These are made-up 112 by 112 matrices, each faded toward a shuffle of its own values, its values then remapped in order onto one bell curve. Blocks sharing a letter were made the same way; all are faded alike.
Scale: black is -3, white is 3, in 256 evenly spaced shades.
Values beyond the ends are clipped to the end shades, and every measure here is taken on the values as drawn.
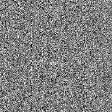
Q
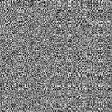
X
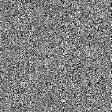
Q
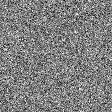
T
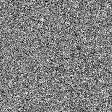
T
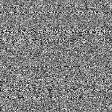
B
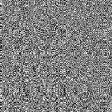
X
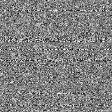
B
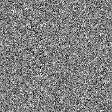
Q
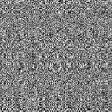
X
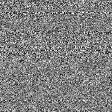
B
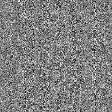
Q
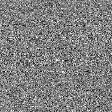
B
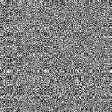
X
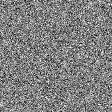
T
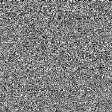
B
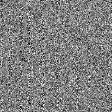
Q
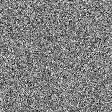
T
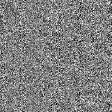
Q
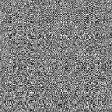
X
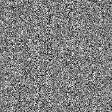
Q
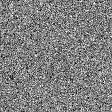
T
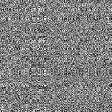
X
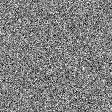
T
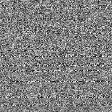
B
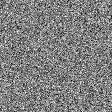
T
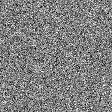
T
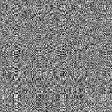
X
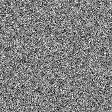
T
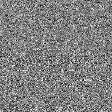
B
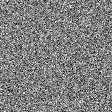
T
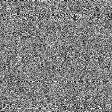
B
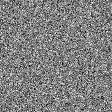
T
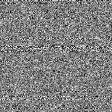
B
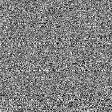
B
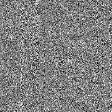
Q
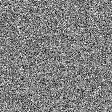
T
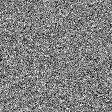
T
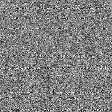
B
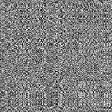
X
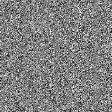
Q
